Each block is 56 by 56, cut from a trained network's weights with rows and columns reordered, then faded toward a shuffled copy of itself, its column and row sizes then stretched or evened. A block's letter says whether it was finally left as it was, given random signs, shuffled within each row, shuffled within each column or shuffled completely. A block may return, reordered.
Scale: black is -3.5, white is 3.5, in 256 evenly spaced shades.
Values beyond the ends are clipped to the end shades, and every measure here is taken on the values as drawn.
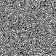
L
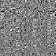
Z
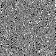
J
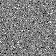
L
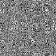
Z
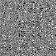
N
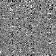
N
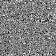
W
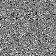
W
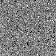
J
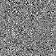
N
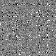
N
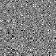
Z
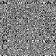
Z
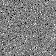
L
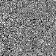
N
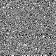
W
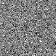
J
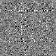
N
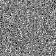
J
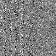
J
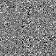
N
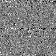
W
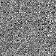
N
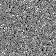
L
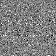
W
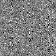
J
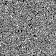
L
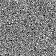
L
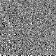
N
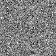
J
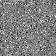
W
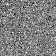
L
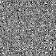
N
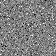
L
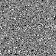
W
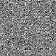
Z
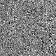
J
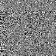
N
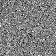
L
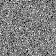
L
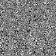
N
